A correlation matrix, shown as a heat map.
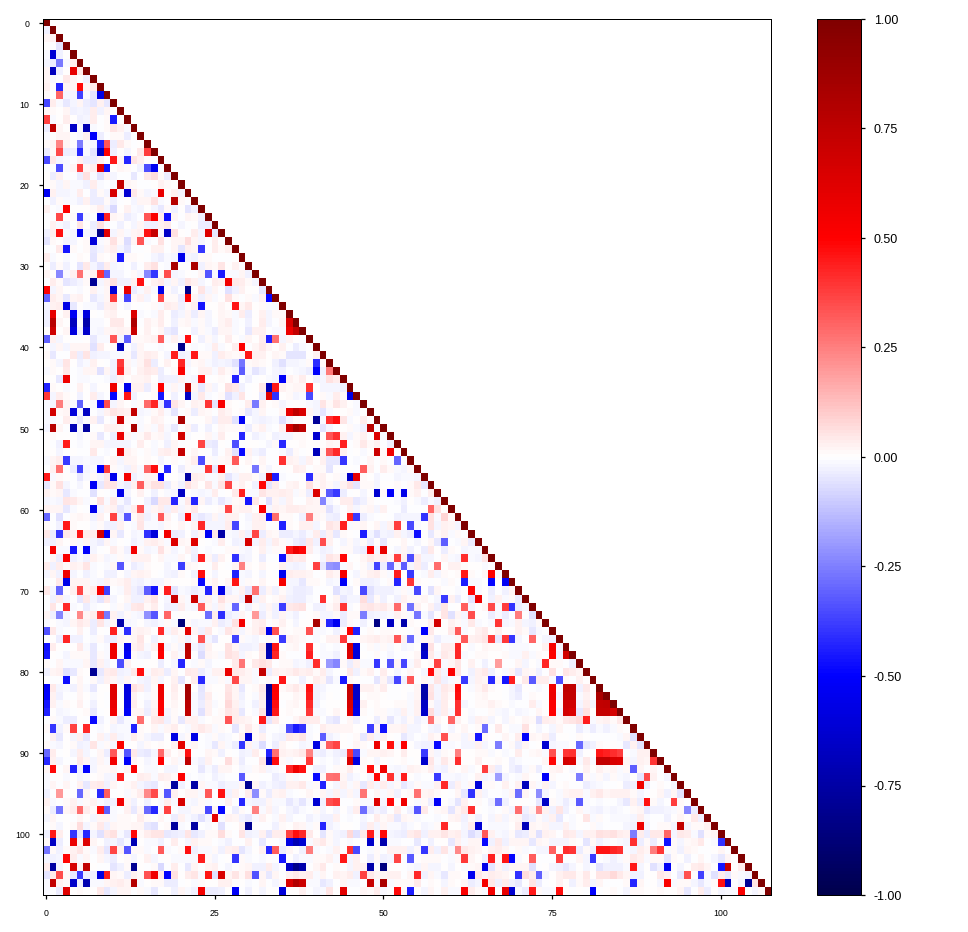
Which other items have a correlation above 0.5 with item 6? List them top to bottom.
4, 101, 104
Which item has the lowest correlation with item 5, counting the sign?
26
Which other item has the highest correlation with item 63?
8
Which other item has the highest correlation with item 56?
33
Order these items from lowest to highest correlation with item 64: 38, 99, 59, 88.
99, 88, 59, 38
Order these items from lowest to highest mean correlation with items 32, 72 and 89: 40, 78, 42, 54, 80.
40, 54, 78, 42, 80
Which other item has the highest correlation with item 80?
32
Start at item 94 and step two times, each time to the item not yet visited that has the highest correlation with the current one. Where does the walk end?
88
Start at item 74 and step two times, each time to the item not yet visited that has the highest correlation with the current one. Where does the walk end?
58
